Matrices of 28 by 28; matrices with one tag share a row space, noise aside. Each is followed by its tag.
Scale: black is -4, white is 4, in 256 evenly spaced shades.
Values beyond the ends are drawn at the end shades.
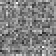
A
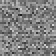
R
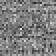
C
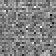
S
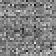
S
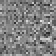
S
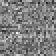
R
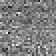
R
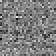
A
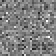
A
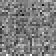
A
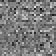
S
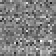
S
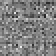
R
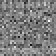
C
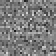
C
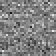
A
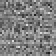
S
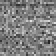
S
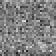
S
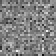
A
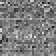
A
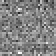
R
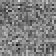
R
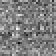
R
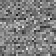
S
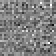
S
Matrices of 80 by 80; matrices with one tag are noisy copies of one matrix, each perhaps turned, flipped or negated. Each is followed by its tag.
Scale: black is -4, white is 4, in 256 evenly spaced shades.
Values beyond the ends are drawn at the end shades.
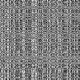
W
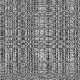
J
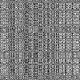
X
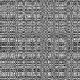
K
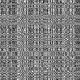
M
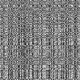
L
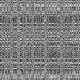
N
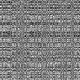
W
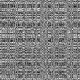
K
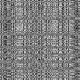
N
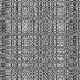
N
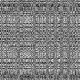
N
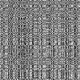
L
